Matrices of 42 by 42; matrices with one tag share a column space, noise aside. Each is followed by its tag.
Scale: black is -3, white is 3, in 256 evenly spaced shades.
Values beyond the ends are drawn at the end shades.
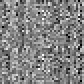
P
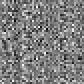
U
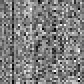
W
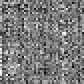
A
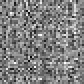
P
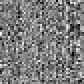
W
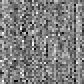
W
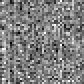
W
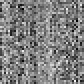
A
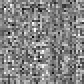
A
